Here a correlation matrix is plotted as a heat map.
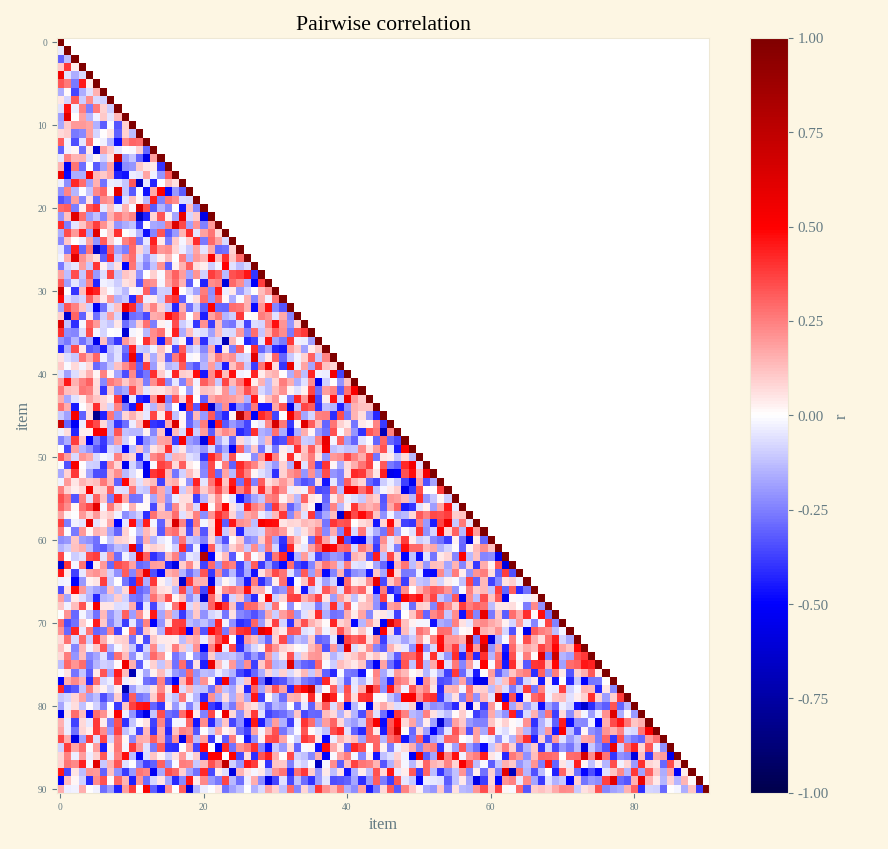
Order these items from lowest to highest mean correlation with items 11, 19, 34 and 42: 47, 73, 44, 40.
47, 73, 40, 44
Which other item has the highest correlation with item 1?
9
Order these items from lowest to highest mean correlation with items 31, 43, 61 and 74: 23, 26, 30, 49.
26, 23, 30, 49
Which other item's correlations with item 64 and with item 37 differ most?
79
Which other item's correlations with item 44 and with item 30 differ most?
58
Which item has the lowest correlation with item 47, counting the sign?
45
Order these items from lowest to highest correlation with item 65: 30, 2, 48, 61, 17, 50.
17, 2, 48, 61, 50, 30
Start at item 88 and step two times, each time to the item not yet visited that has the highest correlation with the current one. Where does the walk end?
20
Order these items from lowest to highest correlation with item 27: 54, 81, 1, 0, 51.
0, 1, 54, 51, 81
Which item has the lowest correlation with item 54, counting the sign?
48
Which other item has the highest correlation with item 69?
74
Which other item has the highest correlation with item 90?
12
